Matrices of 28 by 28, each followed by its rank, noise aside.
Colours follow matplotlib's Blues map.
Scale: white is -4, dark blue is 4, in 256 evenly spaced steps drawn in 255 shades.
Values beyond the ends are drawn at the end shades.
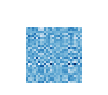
three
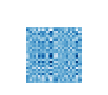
two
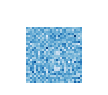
six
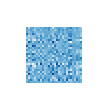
four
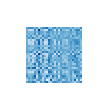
three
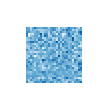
six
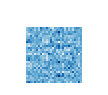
six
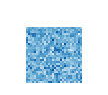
eight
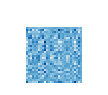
three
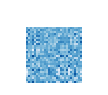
four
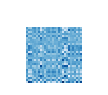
two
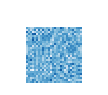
six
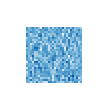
six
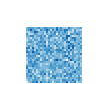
eight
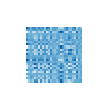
two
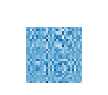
three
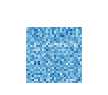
eight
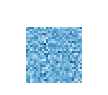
eight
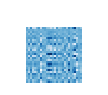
two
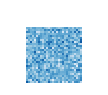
eight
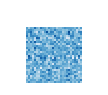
six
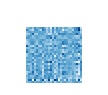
four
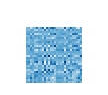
three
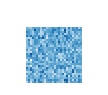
six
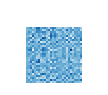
four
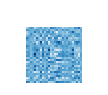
three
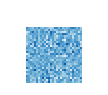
six
